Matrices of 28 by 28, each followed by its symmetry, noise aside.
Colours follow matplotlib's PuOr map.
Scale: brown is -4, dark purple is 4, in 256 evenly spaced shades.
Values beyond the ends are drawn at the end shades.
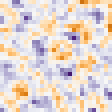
symmetric across the other diagonal.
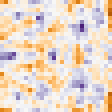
mirrored top to bottom.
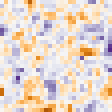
antisymmetric.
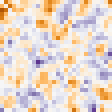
no symmetry.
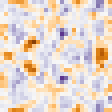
mirrored top to bottom.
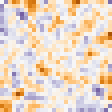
symmetric across the other diagonal.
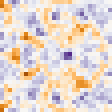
mirrored top to bottom.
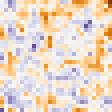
symmetric across the other diagonal.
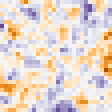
antisymmetric.
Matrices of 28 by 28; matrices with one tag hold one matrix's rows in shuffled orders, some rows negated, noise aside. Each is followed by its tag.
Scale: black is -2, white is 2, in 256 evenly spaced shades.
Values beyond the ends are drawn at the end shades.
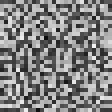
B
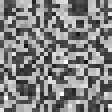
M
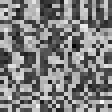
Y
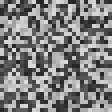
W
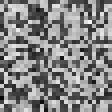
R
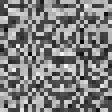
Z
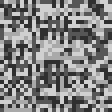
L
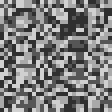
M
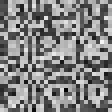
Z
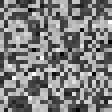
R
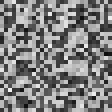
M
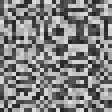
M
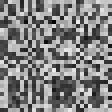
Z
